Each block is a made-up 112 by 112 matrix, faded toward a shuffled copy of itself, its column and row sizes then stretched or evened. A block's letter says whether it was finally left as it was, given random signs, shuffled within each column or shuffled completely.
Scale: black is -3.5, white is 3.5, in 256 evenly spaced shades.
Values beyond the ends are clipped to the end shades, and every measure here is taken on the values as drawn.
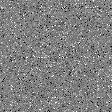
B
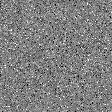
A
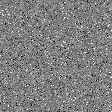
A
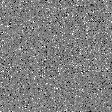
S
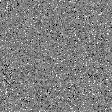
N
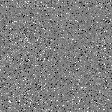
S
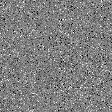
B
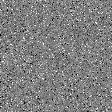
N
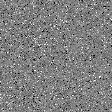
B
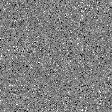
S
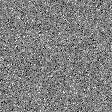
A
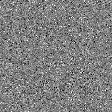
S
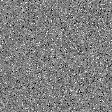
N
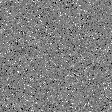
A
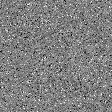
A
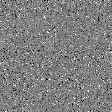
S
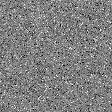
A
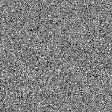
S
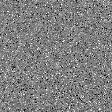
S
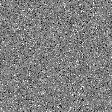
N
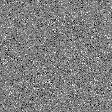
B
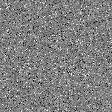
A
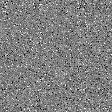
B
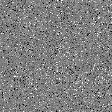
S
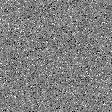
A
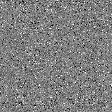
B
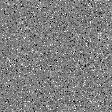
B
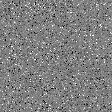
B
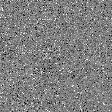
S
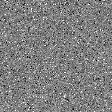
S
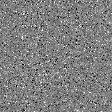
B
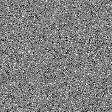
B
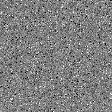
S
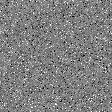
A
